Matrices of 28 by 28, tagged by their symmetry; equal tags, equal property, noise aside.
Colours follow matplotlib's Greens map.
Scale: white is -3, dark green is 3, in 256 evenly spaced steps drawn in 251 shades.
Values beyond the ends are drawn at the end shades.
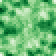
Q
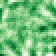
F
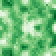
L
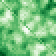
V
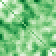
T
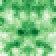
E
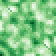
V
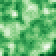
T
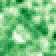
V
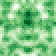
E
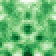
E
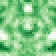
E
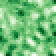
F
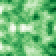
L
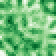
V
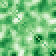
T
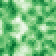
L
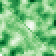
V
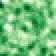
F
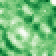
V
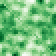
Q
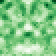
E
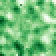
F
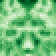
E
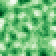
F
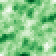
Q
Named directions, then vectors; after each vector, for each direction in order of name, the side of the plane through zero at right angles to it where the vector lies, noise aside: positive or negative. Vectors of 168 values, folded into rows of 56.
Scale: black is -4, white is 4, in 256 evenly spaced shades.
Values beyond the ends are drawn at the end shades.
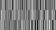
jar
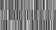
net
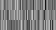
positive, negative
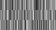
positive, positive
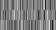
positive, negative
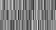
negative, negative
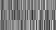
negative, positive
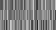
positive, positive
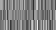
negative, negative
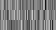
positive, negative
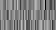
positive, negative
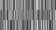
negative, negative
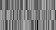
positive, positive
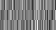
negative, negative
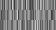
negative, negative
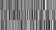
negative, positive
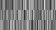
positive, positive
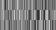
positive, negative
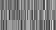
negative, positive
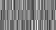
negative, negative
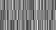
negative, negative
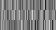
positive, negative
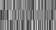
negative, negative
